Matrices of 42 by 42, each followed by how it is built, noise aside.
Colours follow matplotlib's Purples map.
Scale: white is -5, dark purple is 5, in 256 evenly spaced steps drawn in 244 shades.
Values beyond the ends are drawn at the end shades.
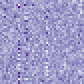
uneven columns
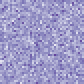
noise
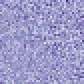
upper triangular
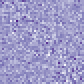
block diagonal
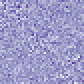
block diagonal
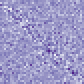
banded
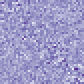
block diagonal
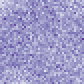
smooth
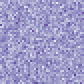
noise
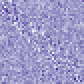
banded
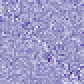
block diagonal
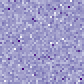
sparse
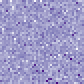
sparse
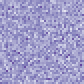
noise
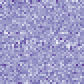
uneven rows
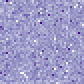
sparse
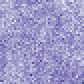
smooth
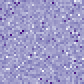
sparse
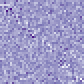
banded
